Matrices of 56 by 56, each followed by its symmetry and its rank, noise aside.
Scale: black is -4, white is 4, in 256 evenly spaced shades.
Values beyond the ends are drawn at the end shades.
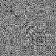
symmetric, rank eight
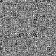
symmetric, rank eight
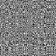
antisymmetric, rank six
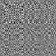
antisymmetric, rank four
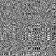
antisymmetric, rank eight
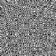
antisymmetric, rank six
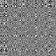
symmetric, rank four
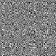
no symmetry, rank eight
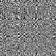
antisymmetric, rank six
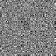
no symmetry, rank eight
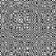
symmetric, rank four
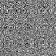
no symmetry, rank eight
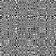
no symmetry, rank six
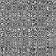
no symmetry, rank six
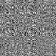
antisymmetric, rank six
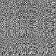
antisymmetric, rank six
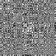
symmetric, rank six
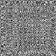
antisymmetric, rank eight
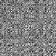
symmetric, rank eight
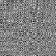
no symmetry, rank six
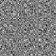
symmetric, rank six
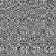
no symmetry, rank six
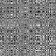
no symmetry, rank four
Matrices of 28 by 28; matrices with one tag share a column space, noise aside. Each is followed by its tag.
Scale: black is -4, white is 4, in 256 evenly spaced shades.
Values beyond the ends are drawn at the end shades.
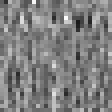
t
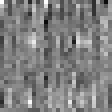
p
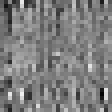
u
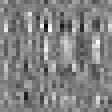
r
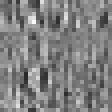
t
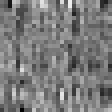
u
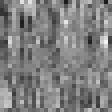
p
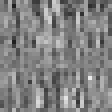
p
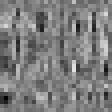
r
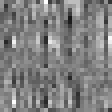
p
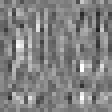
r
